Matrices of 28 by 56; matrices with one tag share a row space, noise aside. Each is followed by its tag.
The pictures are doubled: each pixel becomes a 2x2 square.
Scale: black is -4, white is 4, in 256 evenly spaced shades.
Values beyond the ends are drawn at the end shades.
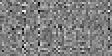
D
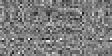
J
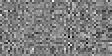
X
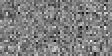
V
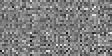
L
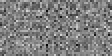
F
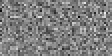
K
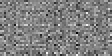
F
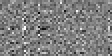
D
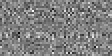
X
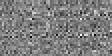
L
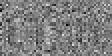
K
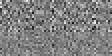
X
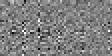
D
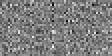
X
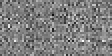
X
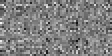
F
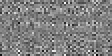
X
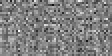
V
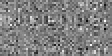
V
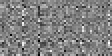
D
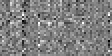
D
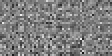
J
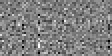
D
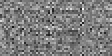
J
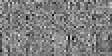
X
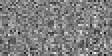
V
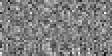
K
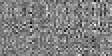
L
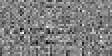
J
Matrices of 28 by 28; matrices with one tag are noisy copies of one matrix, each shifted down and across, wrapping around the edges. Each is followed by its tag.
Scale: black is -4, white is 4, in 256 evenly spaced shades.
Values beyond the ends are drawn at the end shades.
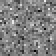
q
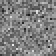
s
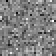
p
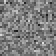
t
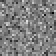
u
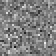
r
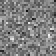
q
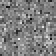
p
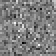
p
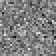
u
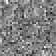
q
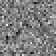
t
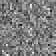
u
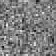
s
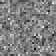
t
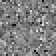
p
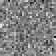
s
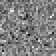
r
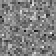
p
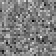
p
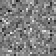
u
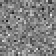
s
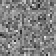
r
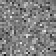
r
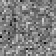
q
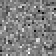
r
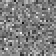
s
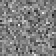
u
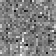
p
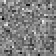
q
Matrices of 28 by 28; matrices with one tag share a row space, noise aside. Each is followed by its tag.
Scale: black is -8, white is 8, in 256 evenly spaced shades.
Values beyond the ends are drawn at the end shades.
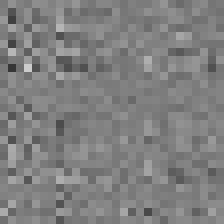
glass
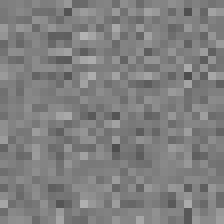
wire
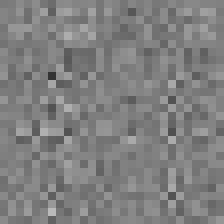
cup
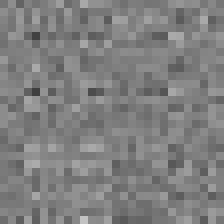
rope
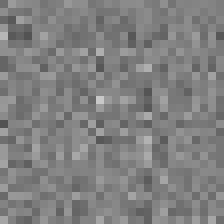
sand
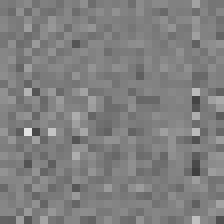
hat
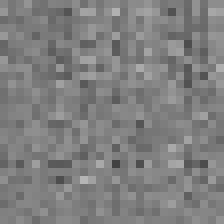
wire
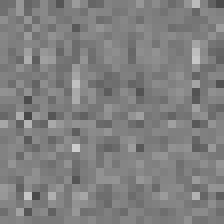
hat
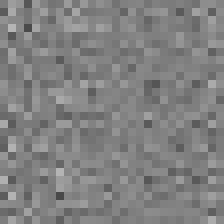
glass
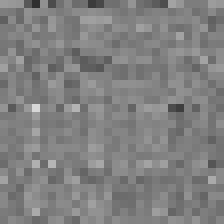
rope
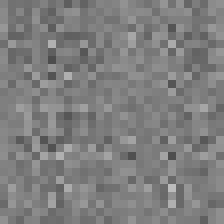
cup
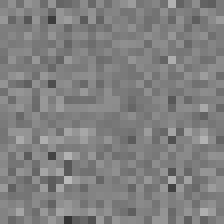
cup
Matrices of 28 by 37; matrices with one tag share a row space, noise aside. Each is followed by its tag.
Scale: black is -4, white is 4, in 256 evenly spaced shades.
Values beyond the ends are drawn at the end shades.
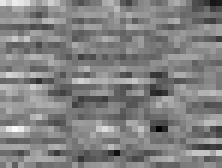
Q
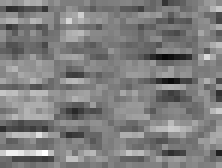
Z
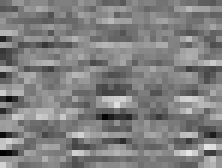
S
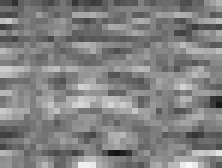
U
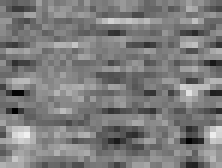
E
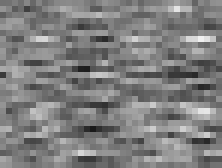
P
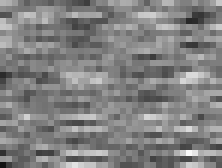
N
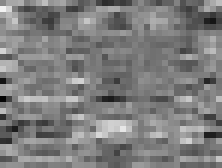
S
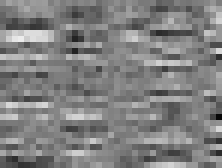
Z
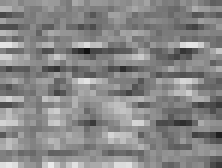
U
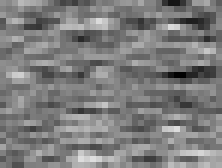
P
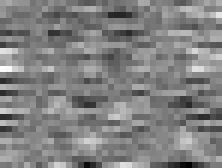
U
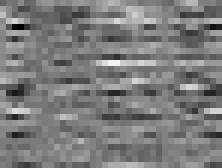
E
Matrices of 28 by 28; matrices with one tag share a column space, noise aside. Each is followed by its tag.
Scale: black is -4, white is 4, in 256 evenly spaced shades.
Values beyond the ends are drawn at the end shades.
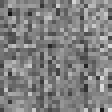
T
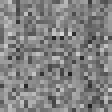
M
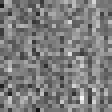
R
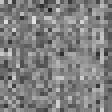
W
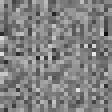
M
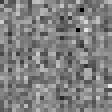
W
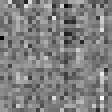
W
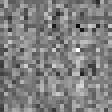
T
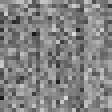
W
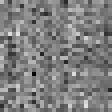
M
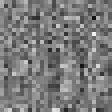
T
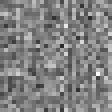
T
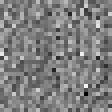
R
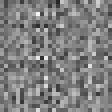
R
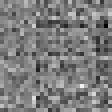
R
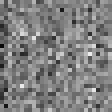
M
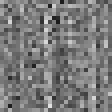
W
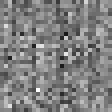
M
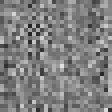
T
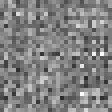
R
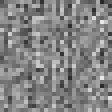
W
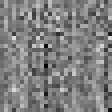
T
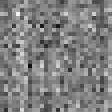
T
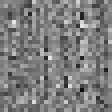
R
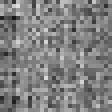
W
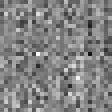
R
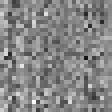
R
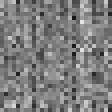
M
